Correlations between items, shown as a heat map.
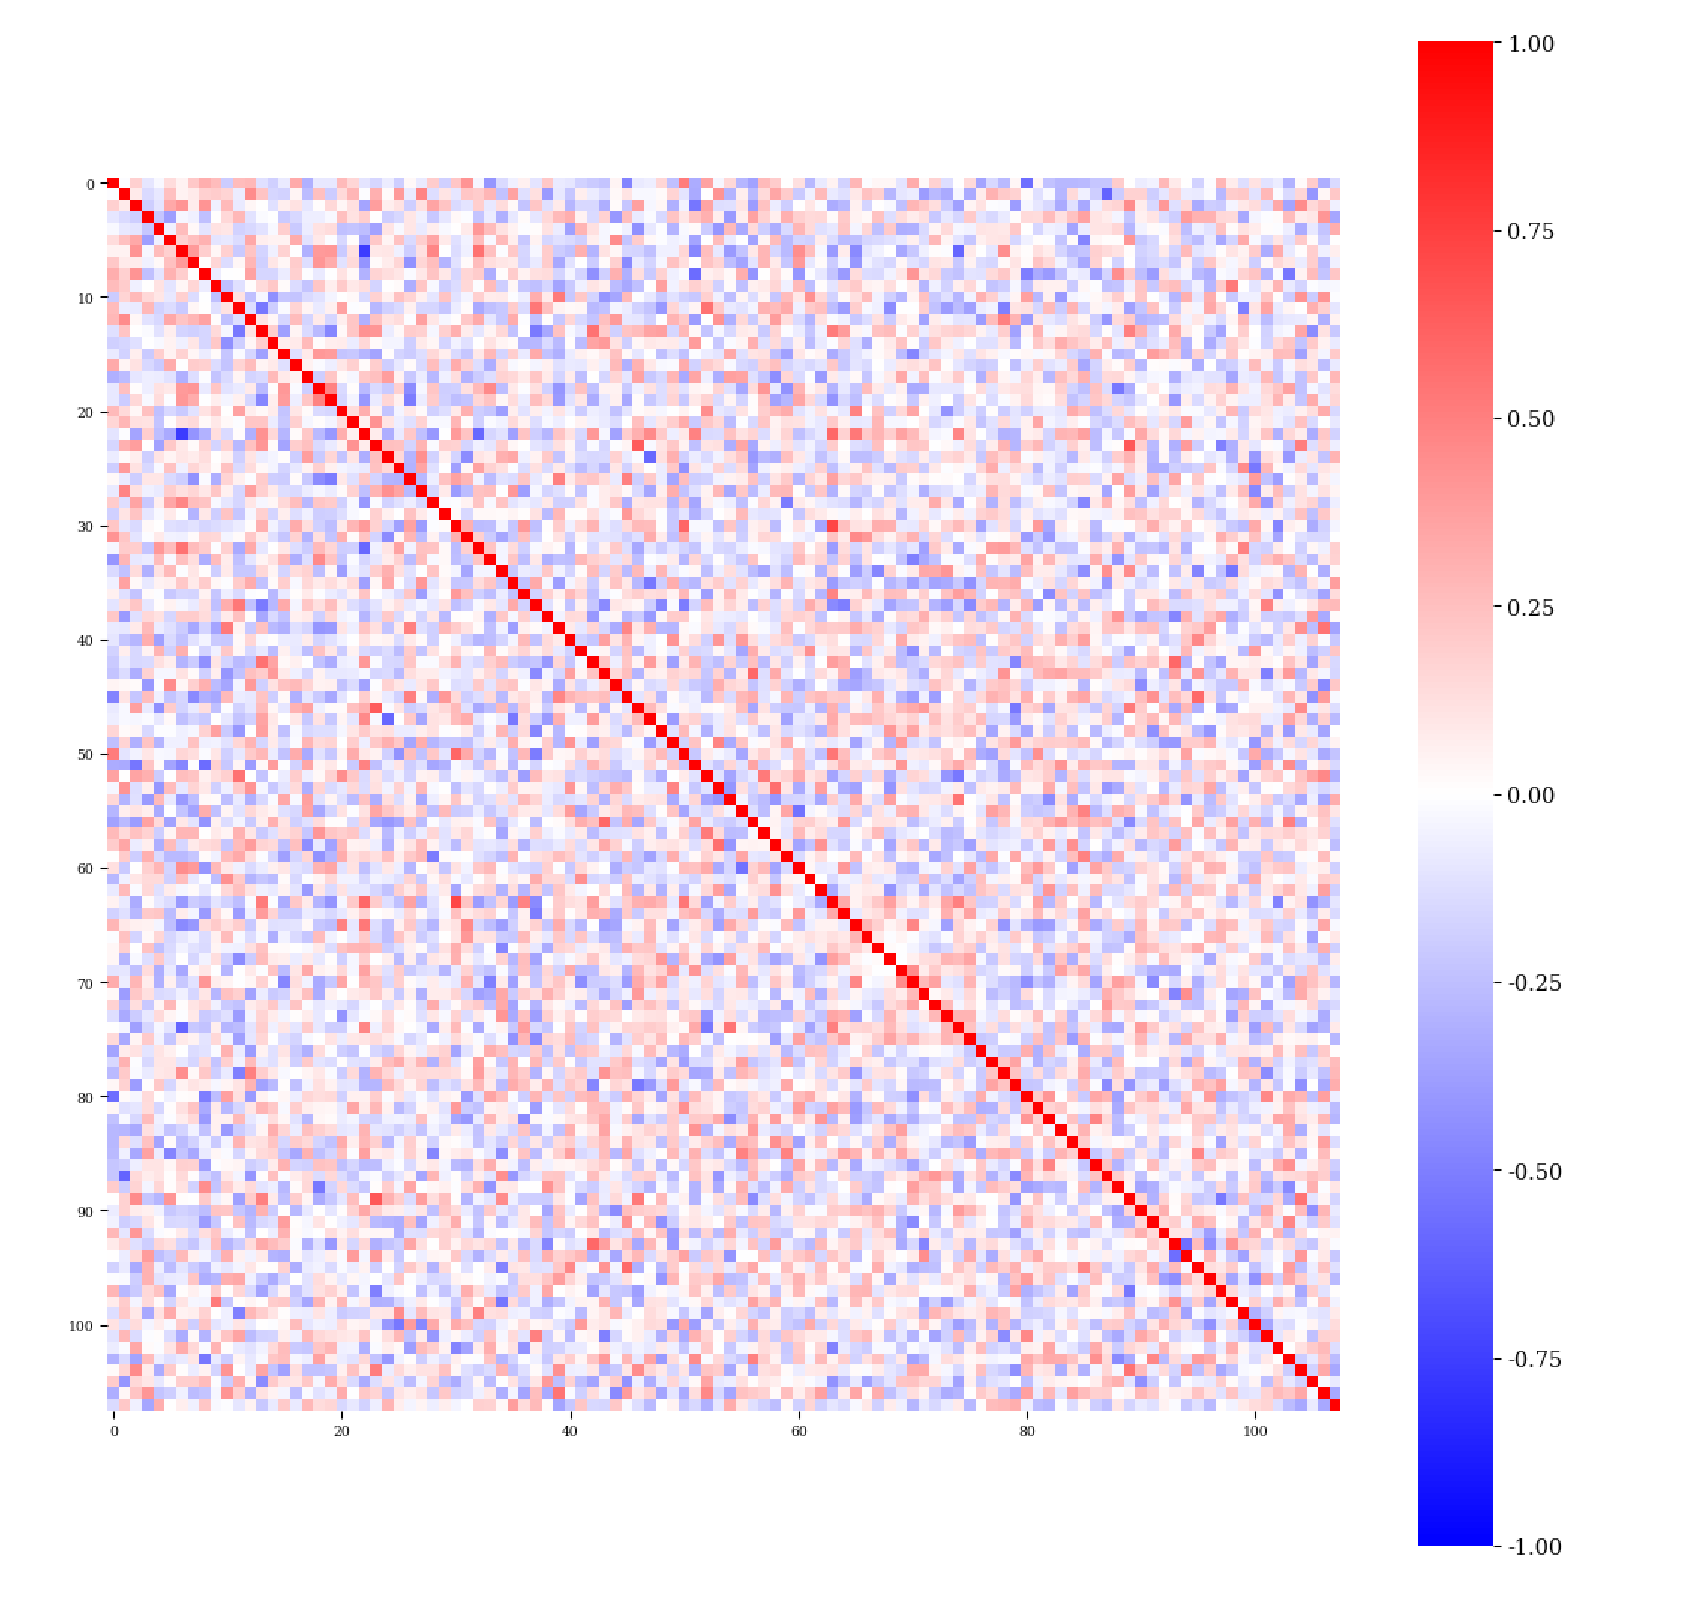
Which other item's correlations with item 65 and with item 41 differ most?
70
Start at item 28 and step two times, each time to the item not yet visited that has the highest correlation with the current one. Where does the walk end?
32
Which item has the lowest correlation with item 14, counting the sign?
10
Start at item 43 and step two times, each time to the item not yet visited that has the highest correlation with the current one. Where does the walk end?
103
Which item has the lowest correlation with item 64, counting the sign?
37
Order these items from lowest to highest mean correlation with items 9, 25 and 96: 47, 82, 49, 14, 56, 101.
56, 14, 47, 82, 49, 101
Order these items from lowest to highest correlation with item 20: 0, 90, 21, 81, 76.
76, 81, 90, 21, 0
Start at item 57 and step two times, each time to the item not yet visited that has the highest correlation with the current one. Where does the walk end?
11
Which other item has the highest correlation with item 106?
39
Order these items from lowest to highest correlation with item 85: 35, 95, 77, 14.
35, 14, 77, 95
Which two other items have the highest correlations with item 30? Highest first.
63, 50
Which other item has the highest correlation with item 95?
45
